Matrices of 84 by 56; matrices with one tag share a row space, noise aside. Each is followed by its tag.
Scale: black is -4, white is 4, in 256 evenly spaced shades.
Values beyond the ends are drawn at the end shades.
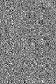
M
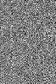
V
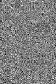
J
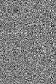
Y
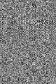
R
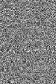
J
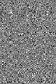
R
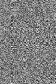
V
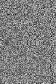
Y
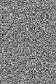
R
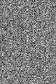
R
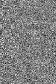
J
